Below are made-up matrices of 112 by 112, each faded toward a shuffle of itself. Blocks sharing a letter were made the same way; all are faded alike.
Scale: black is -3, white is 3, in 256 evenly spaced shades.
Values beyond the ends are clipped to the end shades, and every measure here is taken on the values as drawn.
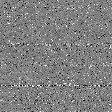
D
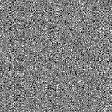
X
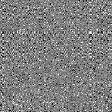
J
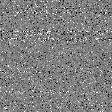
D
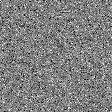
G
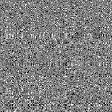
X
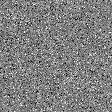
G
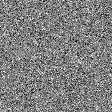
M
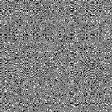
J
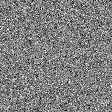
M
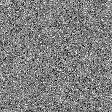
M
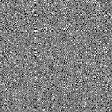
X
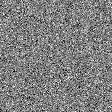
M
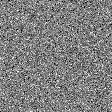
M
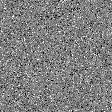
G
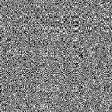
X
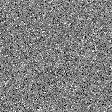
G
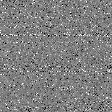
D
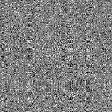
X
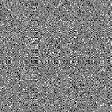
J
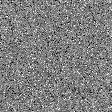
G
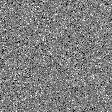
G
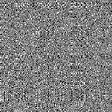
X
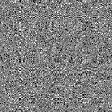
X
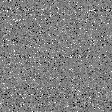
D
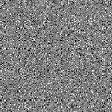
X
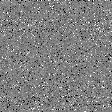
D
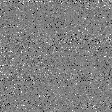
D
